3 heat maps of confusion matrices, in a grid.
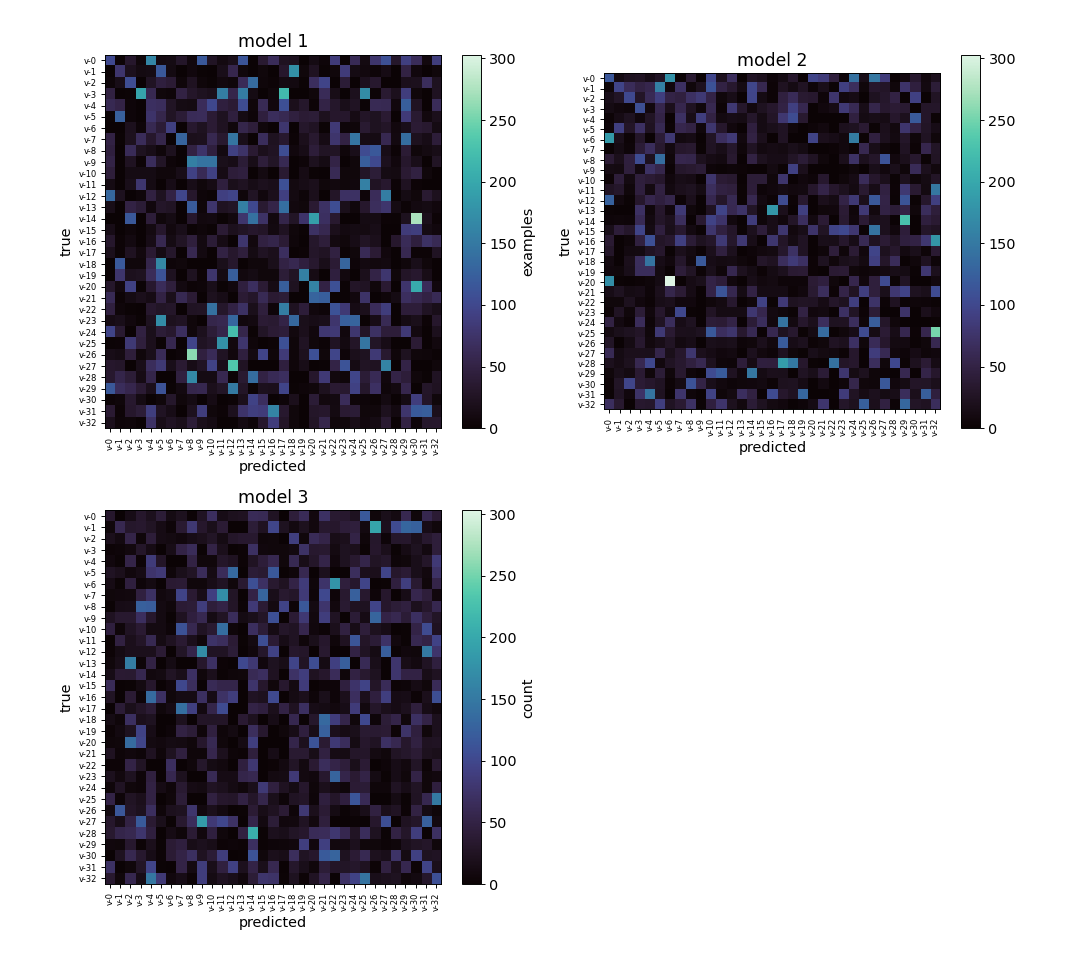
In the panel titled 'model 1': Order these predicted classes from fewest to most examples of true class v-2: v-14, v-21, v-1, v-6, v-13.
v-1, v-6, v-13, v-21, v-14
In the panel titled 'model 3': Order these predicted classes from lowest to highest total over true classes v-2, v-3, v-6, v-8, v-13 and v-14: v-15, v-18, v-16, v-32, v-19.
v-16, v-15, v-32, v-18, v-19
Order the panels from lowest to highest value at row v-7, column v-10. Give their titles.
model 2, model 1, model 3
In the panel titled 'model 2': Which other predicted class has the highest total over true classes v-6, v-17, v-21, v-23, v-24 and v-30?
v-26
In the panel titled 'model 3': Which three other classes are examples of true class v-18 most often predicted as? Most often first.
v-21, v-25, v-22
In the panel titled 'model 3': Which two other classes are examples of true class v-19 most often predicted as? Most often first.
v-21, v-3
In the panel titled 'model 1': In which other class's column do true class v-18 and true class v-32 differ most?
v-5
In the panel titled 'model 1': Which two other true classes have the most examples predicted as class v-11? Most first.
v-25, v-3
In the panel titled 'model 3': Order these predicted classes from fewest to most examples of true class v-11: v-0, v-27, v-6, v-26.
v-0, v-6, v-26, v-27
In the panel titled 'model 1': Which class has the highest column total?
v-17
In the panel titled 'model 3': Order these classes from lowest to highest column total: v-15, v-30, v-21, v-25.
v-15, v-30, v-25, v-21
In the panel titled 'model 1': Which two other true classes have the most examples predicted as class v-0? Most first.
v-12, v-29
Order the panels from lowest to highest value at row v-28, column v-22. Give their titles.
model 1, model 3, model 2
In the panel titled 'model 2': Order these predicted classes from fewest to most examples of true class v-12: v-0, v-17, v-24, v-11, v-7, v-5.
v-7, v-11, v-5, v-24, v-17, v-0
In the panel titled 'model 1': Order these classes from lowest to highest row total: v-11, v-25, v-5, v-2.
v-11, v-2, v-25, v-5
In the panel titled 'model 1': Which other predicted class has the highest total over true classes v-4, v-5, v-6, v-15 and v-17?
v-29
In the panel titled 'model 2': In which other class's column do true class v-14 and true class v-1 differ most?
v-29
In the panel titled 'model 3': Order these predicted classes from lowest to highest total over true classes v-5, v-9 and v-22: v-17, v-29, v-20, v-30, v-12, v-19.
v-17, v-20, v-29, v-30, v-19, v-12
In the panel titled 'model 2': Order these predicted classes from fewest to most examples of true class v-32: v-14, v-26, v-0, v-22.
v-22, v-26, v-14, v-0
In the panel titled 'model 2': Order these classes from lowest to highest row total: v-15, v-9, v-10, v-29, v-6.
v-9, v-10, v-29, v-6, v-15
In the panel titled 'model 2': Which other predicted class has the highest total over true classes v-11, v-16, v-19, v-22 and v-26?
v-32
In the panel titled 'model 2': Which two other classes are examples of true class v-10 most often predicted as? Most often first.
v-17, v-25
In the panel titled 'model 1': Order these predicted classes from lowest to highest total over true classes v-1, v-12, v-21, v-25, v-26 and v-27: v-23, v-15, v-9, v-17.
v-9, v-15, v-23, v-17
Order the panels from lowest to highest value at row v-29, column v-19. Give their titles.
model 1, model 2, model 3
